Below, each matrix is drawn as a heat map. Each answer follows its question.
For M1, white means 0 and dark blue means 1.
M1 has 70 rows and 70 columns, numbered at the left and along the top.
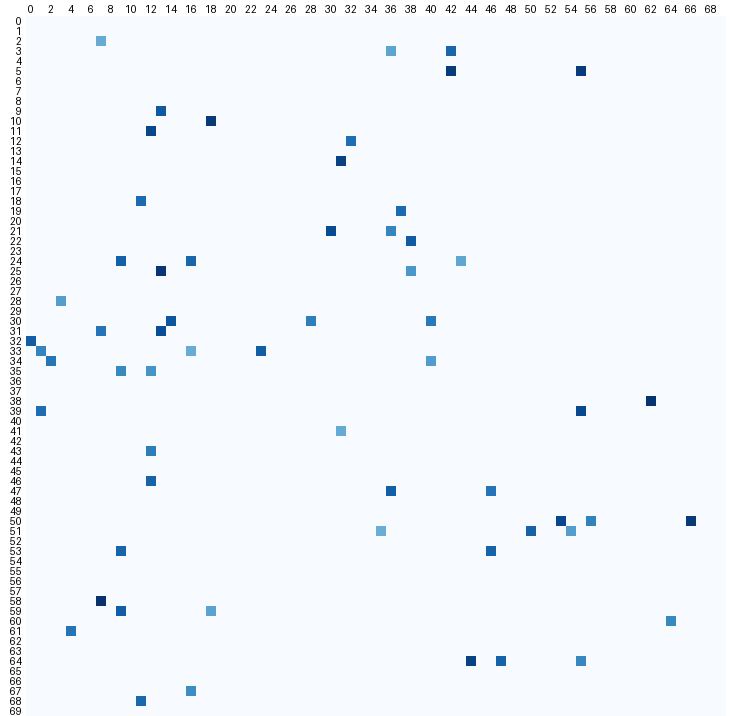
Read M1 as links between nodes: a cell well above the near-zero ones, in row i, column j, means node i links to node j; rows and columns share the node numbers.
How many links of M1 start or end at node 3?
3
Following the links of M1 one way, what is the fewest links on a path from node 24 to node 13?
2
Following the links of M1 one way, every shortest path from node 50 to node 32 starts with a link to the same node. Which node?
node 53
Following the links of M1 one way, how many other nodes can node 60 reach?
9
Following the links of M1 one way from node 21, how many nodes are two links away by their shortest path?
3
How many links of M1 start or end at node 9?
5
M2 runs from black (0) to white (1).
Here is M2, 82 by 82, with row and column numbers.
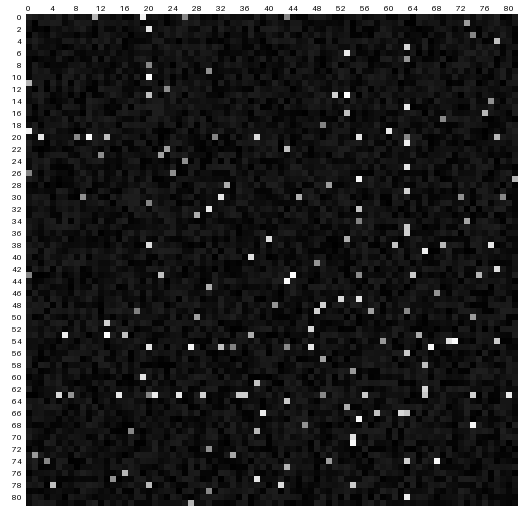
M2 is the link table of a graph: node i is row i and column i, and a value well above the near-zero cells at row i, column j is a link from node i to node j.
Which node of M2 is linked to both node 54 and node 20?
node 78
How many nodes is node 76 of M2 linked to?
1
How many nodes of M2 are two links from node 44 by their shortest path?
5
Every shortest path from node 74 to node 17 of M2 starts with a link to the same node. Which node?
node 63
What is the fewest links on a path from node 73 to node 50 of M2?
6
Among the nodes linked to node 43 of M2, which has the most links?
node 55
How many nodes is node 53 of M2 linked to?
5
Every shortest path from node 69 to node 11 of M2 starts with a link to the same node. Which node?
node 38
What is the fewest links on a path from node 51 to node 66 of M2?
4
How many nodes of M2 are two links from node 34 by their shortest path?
7
